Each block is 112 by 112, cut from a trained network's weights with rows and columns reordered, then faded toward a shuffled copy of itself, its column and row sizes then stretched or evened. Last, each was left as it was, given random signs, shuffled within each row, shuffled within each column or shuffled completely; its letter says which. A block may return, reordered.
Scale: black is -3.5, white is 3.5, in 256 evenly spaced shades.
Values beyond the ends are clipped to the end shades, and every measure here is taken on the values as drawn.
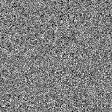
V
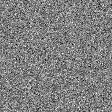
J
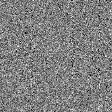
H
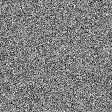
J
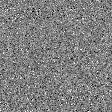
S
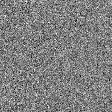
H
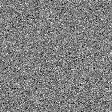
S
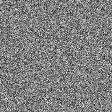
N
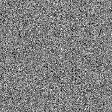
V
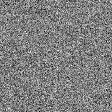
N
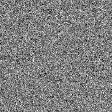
N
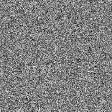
N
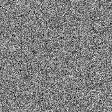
H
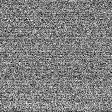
S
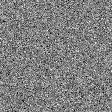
J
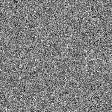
H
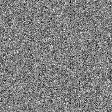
H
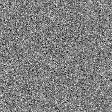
H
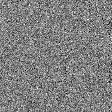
H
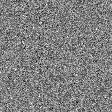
H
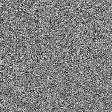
V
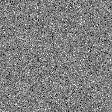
H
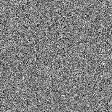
H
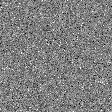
J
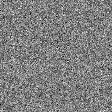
H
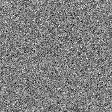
H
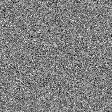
S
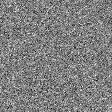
S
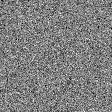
J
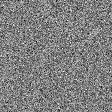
J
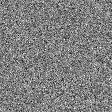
J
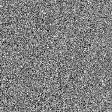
H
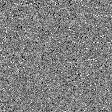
S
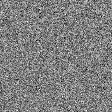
H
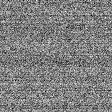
S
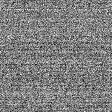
S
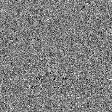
N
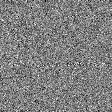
S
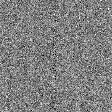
H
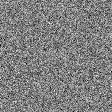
J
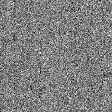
H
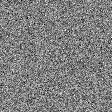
J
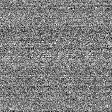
V
